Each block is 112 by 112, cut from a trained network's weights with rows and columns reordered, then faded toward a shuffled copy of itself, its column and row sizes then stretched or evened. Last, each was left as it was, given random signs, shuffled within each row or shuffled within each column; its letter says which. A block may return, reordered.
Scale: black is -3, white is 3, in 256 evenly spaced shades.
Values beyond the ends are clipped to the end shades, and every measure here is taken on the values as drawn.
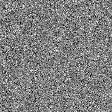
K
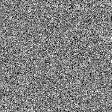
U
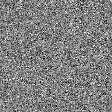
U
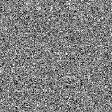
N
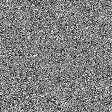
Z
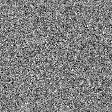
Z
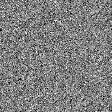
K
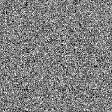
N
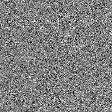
U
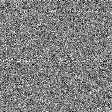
Z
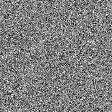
K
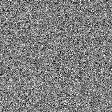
Z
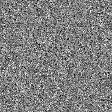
K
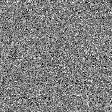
Z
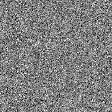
K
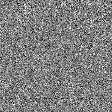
U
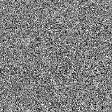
N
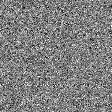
Z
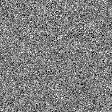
U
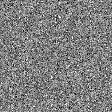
K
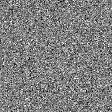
Z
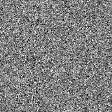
K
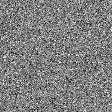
Z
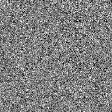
N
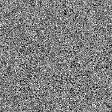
U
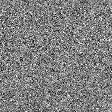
Z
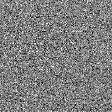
U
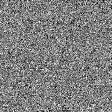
Z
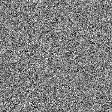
U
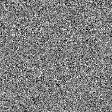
U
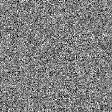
N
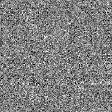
N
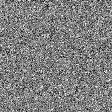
Z
